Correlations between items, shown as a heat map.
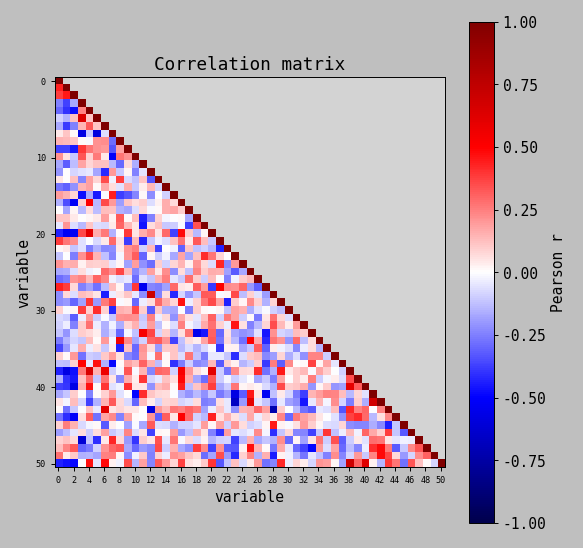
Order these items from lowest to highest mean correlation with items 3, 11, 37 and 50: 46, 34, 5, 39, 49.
49, 34, 46, 39, 5
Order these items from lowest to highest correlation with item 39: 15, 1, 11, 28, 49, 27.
1, 28, 27, 15, 49, 11
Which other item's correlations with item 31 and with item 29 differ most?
22
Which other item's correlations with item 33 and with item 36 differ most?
48
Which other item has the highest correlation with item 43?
6
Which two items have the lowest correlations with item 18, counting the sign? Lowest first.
33, 11
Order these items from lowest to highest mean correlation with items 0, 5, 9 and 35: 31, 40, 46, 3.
31, 40, 46, 3
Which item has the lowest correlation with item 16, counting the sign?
2
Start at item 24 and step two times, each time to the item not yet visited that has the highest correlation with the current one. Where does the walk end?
27
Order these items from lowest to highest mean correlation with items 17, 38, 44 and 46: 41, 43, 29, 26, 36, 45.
45, 41, 36, 29, 26, 43
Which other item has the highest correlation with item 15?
7
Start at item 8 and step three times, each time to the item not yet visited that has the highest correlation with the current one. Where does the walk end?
42
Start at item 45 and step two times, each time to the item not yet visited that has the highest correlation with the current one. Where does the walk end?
12
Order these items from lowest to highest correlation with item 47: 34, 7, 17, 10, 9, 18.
10, 9, 18, 17, 34, 7
